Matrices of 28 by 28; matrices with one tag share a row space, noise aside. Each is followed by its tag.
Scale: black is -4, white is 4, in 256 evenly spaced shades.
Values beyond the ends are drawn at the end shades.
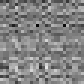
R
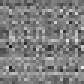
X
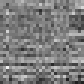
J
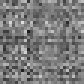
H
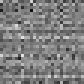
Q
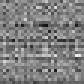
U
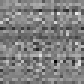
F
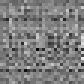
X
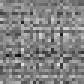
Q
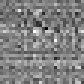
F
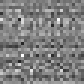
Q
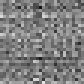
F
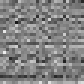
R
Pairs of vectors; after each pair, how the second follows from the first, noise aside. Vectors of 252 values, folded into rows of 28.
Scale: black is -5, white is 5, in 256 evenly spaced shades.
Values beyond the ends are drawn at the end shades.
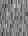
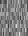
wrapped around, negated.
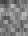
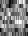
wrapped around, negated, scaled up.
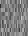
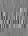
wrapped around, partly zeroed.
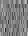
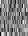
reversed, scaled up.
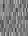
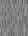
reversed, negated, shrunk.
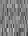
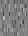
wrapped around, partly zeroed.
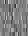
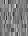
negated.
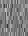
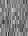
shuffled.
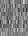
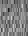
wrapped around, negated.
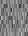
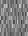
negated.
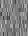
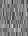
wrapped around, negated.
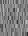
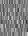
negated.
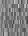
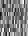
reversed, scaled up.
